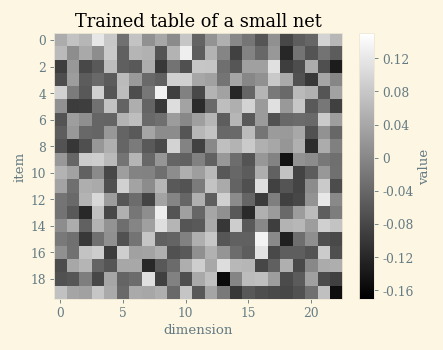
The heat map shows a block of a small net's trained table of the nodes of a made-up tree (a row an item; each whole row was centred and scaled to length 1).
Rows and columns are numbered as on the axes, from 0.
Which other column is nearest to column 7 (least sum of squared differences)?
12
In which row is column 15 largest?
5
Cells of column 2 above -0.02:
10
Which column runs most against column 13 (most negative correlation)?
7
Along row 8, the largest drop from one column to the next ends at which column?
20
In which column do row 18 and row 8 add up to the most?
15
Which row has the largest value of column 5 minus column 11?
4
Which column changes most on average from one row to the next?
21
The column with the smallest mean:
18
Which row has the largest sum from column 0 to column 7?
0
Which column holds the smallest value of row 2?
22
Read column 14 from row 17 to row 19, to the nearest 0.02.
0.06 0 -0.1
